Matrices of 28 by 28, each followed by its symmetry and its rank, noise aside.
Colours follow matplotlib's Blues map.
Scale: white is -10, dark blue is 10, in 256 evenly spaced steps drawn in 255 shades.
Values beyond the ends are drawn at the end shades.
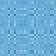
symmetric, rank one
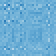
symmetric, rank two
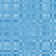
symmetric, rank one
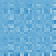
antisymmetric, rank two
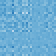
no symmetry, rank two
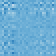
no symmetry, rank two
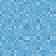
symmetric, rank three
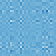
no symmetry, rank two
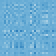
antisymmetric, rank two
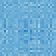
no symmetry, rank two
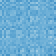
symmetric, rank two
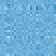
antisymmetric, rank two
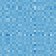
antisymmetric, rank two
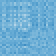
symmetric, rank two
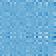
no symmetry, rank one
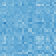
symmetric, rank two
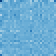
symmetric, rank two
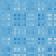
symmetric, rank one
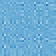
antisymmetric, rank two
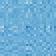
symmetric, rank three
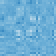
symmetric, rank two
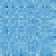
no symmetry, rank three
